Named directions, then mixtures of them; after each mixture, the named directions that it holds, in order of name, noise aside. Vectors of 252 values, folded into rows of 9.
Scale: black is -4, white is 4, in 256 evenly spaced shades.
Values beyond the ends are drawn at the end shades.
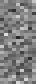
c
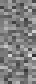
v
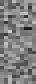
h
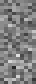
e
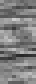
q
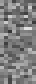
h.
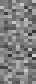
v.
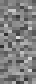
c, e.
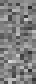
e, h.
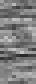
q.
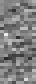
c, q.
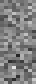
e.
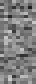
h, q.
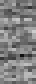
e, q.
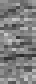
c, q.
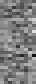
q, v.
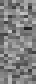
h.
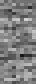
e, q.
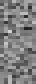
h.
